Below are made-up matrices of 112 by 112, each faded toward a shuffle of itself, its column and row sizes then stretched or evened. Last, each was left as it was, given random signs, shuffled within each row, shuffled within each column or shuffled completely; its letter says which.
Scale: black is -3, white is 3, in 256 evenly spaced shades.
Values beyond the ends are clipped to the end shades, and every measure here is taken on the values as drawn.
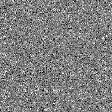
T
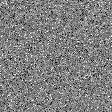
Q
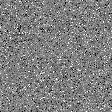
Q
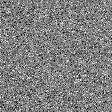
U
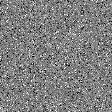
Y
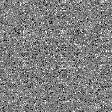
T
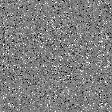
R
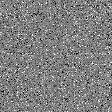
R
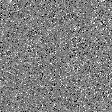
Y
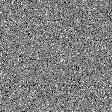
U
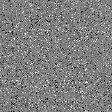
R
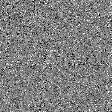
R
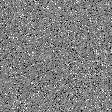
Q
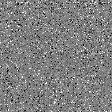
R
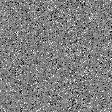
Y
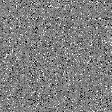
T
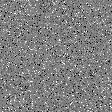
Q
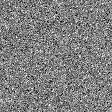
Q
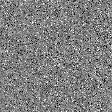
Y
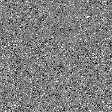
R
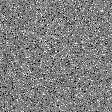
Q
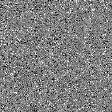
R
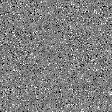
T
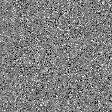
Y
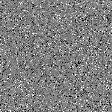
T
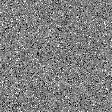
Y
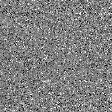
R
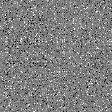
T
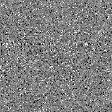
T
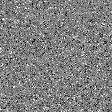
U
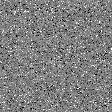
U
